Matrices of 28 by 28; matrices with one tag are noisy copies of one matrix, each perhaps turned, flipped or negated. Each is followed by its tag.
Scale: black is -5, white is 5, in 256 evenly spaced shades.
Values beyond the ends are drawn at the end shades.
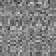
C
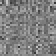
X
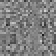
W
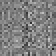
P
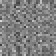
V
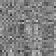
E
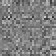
X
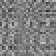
W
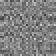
V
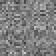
C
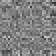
X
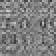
W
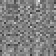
V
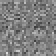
C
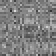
E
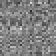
C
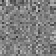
X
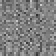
V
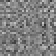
W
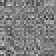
X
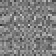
V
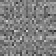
V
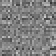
X
